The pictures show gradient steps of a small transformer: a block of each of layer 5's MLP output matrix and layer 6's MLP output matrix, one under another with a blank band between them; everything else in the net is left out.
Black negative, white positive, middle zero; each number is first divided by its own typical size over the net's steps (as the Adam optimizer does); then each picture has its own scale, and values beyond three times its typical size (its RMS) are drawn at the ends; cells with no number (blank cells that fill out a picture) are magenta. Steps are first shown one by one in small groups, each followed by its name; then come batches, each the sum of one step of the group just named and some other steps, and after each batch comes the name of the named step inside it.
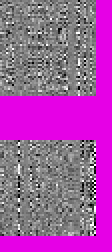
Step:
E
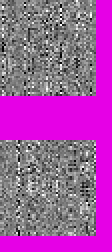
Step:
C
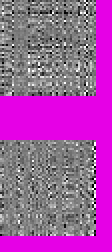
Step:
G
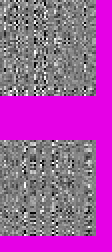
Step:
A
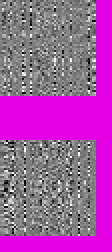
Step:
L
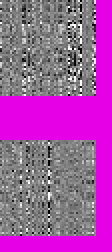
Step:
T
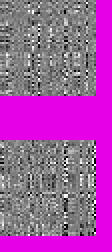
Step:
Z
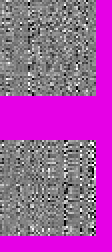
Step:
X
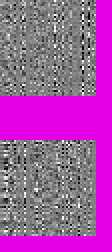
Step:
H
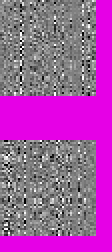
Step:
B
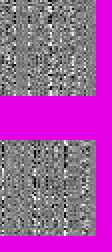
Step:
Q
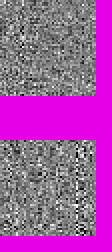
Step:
B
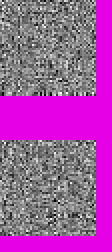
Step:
G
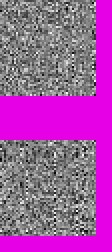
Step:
Q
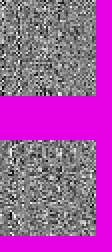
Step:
G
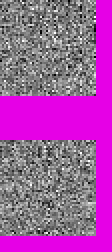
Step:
T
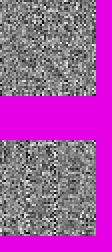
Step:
A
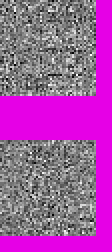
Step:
Q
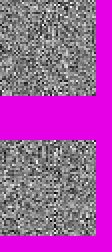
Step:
C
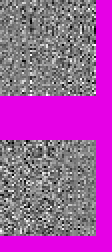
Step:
L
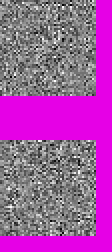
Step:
G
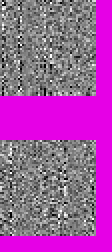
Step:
B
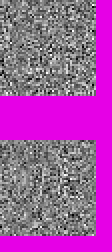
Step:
H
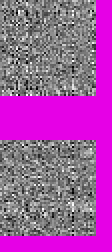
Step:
C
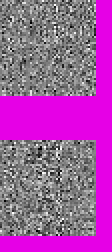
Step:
H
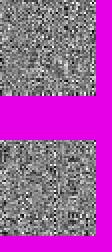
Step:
G
